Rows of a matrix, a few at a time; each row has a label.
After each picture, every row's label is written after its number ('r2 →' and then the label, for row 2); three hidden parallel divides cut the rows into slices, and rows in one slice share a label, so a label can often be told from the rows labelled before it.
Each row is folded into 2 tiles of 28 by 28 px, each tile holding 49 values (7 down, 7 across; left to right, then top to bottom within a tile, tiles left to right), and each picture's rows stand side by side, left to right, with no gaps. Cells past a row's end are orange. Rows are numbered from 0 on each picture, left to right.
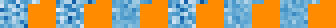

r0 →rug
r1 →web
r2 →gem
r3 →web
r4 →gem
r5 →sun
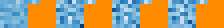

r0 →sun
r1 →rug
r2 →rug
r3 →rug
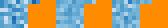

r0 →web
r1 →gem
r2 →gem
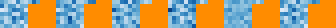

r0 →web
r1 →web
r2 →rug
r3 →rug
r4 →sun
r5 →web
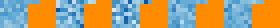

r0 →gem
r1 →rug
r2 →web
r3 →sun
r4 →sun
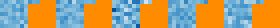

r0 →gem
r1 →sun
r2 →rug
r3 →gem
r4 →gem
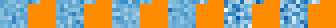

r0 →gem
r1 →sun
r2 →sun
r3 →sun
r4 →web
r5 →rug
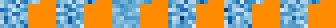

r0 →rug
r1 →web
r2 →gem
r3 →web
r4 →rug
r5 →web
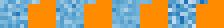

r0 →sun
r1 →sun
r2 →sun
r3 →web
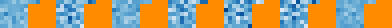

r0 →gem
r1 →web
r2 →sun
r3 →web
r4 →rug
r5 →web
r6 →sun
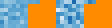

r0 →gem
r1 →web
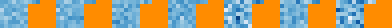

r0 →gem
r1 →gem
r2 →gem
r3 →sun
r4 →web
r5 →gem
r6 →rug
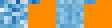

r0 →web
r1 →gem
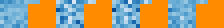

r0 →sun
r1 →rug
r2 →rug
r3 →sun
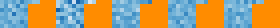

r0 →sun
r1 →rug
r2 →gem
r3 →sun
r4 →sun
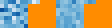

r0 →rug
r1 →gem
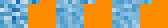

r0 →web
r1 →sun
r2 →gem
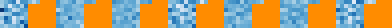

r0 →rug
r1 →gem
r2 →gem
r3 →rug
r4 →sun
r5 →gem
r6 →rug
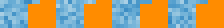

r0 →sun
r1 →sun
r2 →gem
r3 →gem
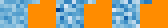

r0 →sun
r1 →rug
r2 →web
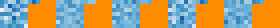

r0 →web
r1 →sun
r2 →sun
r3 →web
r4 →gem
